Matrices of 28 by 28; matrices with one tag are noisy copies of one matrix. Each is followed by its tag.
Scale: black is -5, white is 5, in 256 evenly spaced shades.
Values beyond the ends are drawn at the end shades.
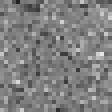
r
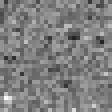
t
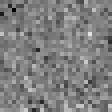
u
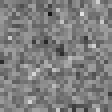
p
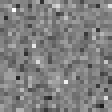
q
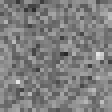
r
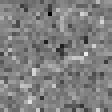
p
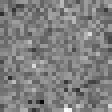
u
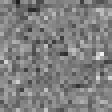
r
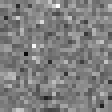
q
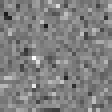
q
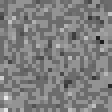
t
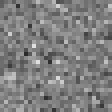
q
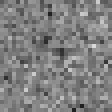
p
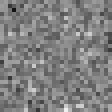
u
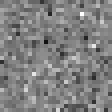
p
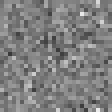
p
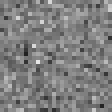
q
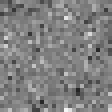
u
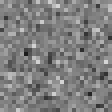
q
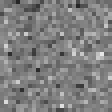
r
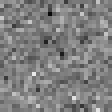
p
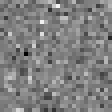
q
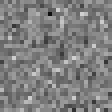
p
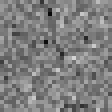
p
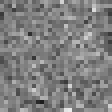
u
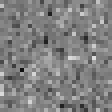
p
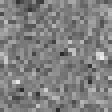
r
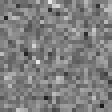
q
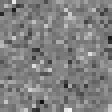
u
